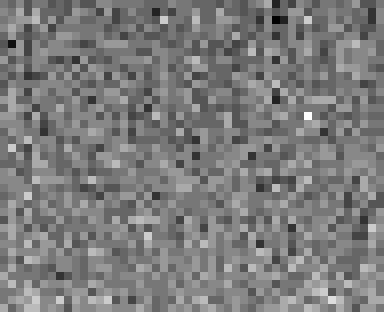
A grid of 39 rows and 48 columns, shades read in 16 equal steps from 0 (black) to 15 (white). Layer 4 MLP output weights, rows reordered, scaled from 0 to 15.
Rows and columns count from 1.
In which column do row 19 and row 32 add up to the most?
2
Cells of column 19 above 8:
8
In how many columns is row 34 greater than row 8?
23
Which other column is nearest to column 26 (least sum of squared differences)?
43
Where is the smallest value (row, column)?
3, 35
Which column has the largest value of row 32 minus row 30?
12
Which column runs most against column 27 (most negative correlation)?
45
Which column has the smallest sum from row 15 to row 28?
25
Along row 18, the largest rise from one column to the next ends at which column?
26
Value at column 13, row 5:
8
